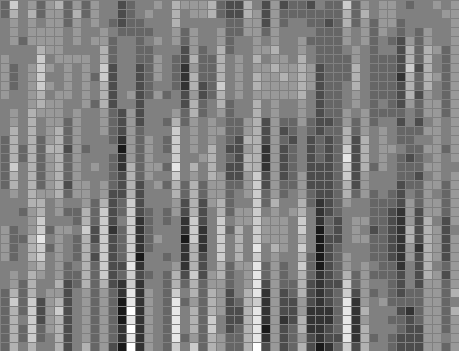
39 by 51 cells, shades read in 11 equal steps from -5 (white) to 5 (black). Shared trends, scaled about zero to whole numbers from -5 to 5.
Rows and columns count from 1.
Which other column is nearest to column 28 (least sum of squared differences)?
41
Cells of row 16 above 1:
7
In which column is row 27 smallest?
5
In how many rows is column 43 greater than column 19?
10
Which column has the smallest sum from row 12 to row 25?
29
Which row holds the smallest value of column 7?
35
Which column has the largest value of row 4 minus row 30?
15
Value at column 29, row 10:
-2
